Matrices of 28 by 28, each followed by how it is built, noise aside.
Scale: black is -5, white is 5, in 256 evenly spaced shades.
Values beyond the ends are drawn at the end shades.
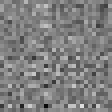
low rank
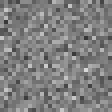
repeating rows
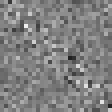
banded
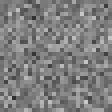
repeating columns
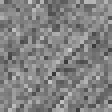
Hankel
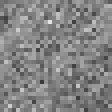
Hankel
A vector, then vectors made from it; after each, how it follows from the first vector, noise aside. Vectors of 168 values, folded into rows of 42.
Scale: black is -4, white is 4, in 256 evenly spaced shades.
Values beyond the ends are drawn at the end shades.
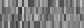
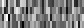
wrapped around, negated, scaled up.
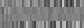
reversed, partly zeroed.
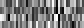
wrapped around, negated, scaled up.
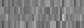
reversed, negated, shrunk.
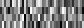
wrapped around, negated, scaled up.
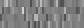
partly zeroed.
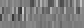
partly zeroed.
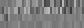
reversed, partly zeroed.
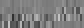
partly zeroed.
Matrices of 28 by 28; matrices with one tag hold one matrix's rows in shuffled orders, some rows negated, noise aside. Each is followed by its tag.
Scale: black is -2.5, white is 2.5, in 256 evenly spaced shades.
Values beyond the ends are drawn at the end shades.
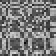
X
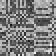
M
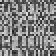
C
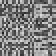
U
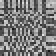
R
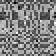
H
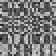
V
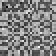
V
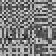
U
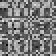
V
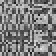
U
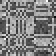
M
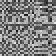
U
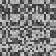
X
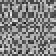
C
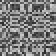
X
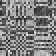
M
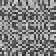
C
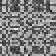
X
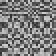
V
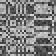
M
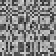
H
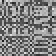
U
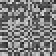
V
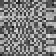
R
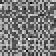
C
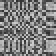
R
